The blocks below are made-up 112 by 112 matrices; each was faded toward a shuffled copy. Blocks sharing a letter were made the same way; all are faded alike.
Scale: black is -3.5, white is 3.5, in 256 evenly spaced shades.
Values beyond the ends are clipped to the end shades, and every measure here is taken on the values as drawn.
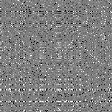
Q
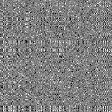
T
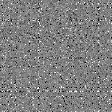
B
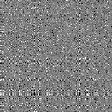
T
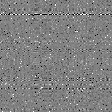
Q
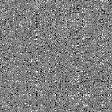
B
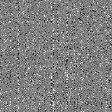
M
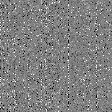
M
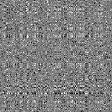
T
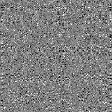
B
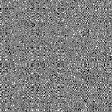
T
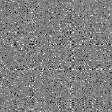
B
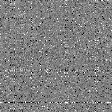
B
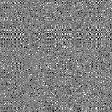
T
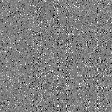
M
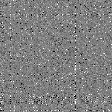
B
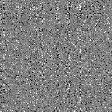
B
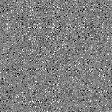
B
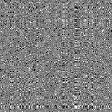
T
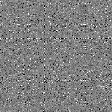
B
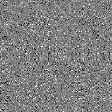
B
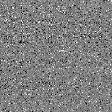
B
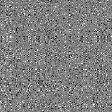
B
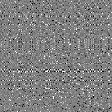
Q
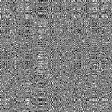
T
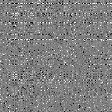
Q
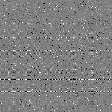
Q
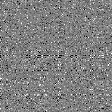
B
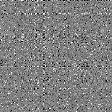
B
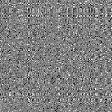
T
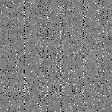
M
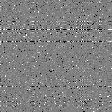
Q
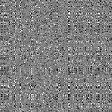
T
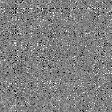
B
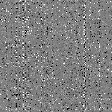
M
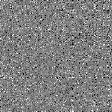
B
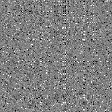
B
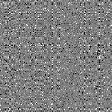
T
